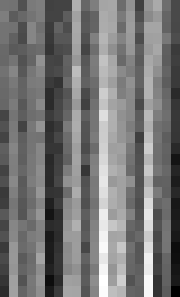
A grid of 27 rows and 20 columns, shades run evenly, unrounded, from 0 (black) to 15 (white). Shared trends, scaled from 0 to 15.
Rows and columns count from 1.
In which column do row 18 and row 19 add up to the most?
12
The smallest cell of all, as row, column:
27, 20
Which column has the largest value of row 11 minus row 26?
18
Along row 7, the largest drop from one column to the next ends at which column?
10
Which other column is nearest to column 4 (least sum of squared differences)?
11
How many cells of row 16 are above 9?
5
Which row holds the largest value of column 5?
24
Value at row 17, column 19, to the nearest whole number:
6
